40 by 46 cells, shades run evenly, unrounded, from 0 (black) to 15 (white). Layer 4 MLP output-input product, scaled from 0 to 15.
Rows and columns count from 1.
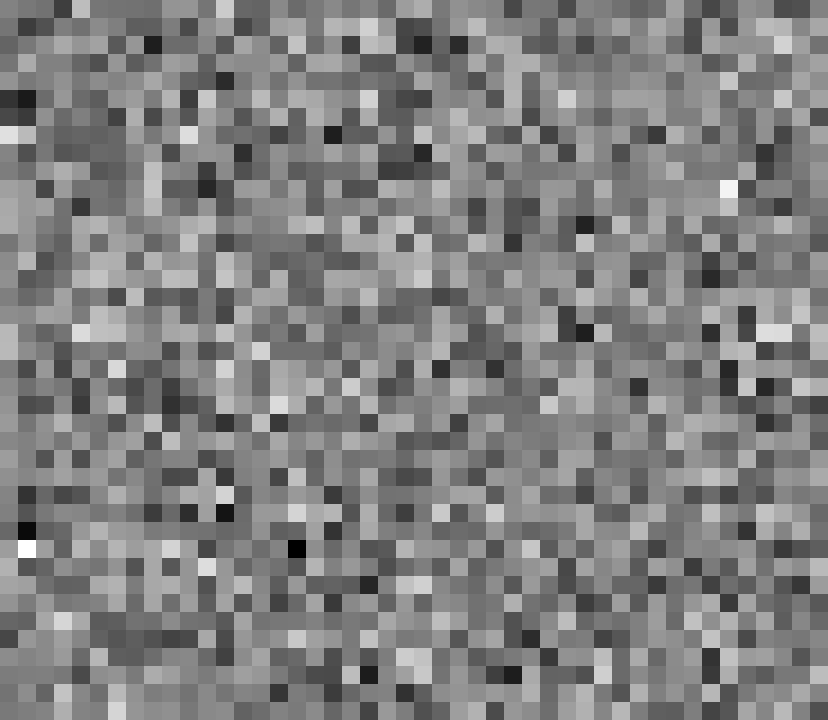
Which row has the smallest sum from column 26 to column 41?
33
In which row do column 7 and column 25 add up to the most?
19
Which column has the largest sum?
7
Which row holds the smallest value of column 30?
36
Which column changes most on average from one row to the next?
13
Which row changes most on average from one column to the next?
21
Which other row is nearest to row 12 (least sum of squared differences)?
5
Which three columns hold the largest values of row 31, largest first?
2, 10, 30
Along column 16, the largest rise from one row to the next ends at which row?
25
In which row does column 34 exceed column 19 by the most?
38
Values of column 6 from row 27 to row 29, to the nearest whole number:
9 8 7
